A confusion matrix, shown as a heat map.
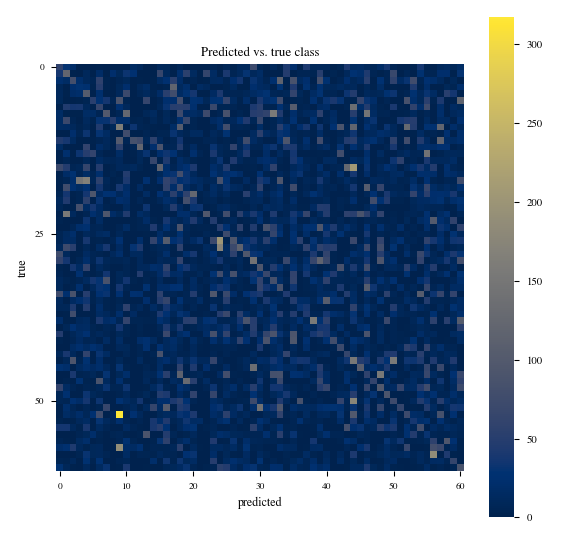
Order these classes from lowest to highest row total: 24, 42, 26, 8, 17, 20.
42, 20, 8, 24, 17, 26
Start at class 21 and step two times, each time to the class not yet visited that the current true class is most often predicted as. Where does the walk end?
17
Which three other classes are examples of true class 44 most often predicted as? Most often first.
50, 2, 23
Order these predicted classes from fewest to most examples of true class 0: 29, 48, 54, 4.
4, 48, 54, 29
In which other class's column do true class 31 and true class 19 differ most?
20
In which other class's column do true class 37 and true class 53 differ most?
2
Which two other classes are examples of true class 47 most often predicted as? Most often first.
19, 6
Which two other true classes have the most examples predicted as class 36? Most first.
50, 26
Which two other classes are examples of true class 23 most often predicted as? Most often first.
56, 59
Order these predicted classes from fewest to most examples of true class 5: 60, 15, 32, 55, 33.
15, 32, 55, 33, 60
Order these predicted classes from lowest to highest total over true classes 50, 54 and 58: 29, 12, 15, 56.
12, 15, 29, 56
